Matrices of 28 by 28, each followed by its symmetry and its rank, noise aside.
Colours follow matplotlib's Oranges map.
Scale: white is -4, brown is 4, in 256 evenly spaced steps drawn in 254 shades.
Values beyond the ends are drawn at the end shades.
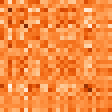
symmetric, rank two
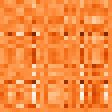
no symmetry, rank two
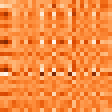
no symmetry, rank two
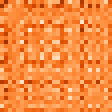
symmetric, rank three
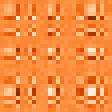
symmetric, rank one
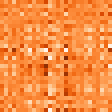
no symmetry, rank three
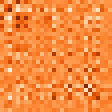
symmetric, rank three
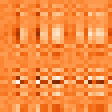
no symmetry, rank one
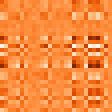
no symmetry, rank one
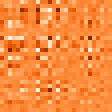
antisymmetric, rank two
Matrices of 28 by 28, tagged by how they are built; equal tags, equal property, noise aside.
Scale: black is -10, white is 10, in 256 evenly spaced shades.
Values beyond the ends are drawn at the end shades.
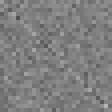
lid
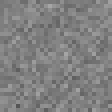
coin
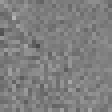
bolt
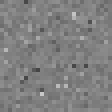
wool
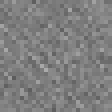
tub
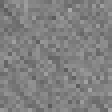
tub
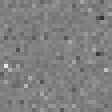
wool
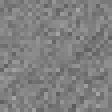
coin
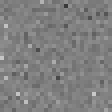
wool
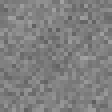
coin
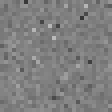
wool
